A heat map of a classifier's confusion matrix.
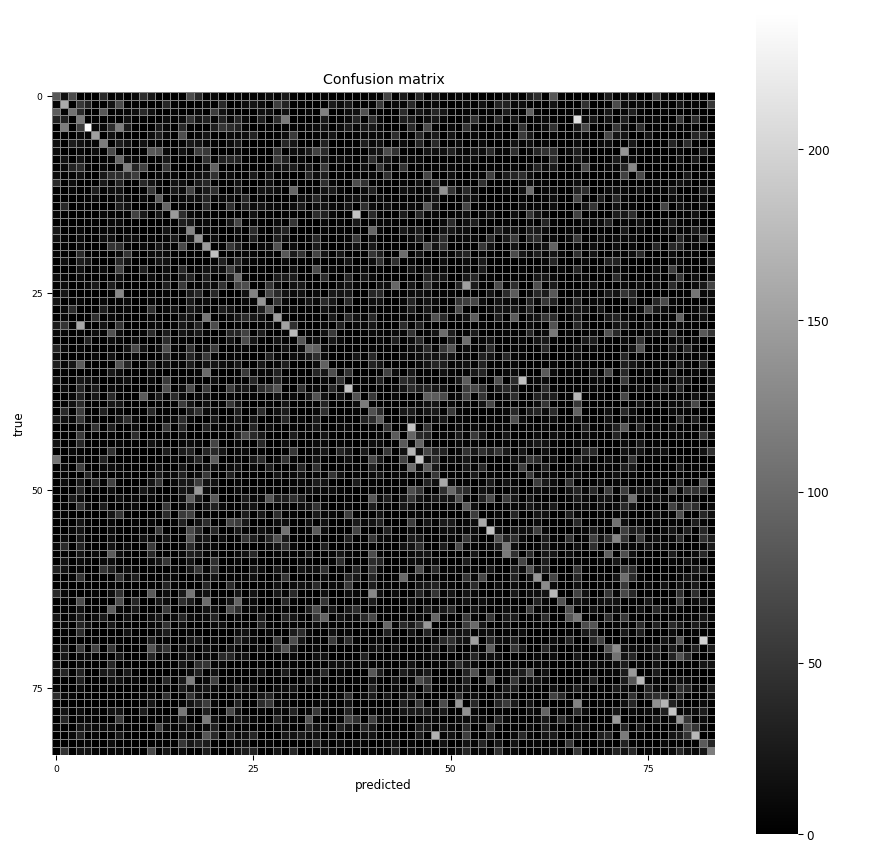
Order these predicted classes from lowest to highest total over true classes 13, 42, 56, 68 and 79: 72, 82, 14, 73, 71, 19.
73, 82, 14, 72, 19, 71
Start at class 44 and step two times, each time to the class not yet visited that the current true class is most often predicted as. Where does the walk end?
0
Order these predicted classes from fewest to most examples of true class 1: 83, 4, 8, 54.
54, 4, 83, 8
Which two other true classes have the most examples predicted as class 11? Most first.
38, 9
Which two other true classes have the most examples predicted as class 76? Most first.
77, 0
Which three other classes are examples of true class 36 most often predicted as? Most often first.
59, 52, 56
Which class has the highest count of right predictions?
4
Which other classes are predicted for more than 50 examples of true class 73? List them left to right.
40, 53, 60
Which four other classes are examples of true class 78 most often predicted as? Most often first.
52, 16, 62, 22
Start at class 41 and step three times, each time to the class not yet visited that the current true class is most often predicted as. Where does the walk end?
51
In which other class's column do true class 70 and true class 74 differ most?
71
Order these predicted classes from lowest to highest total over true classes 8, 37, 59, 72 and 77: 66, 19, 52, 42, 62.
42, 62, 52, 66, 19
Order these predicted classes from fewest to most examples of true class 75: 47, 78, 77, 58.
77, 78, 58, 47
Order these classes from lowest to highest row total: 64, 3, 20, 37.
64, 20, 3, 37
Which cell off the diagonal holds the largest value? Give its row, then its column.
3, 66
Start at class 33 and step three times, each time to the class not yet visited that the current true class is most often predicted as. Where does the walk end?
40
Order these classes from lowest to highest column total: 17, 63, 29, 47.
29, 63, 47, 17
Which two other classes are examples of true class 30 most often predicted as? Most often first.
63, 49
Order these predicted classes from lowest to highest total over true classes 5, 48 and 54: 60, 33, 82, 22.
33, 82, 60, 22
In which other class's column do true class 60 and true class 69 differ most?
82
